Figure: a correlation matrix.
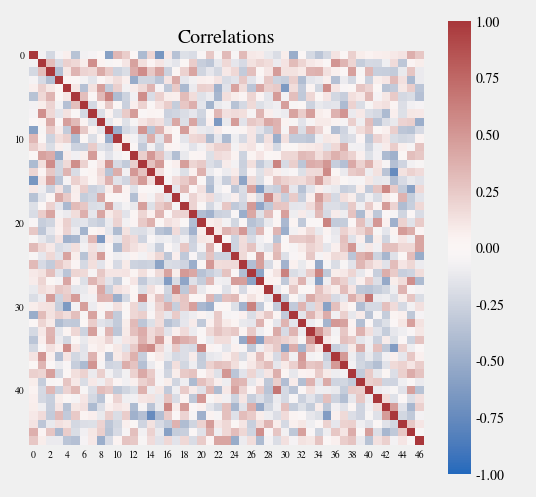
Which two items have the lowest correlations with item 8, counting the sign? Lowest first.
22, 46
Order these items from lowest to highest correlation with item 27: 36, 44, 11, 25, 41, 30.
30, 41, 11, 44, 36, 25
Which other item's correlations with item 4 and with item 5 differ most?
9
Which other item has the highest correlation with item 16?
42
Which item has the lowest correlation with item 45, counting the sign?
16
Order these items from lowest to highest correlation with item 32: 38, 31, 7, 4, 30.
4, 31, 38, 7, 30
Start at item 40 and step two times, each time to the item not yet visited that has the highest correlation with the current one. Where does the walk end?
13
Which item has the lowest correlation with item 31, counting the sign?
0
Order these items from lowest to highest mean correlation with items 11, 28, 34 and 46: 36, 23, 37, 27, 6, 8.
27, 6, 8, 36, 23, 37
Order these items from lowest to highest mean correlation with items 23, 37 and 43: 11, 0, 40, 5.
40, 5, 0, 11
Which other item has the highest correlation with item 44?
21
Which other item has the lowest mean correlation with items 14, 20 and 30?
43
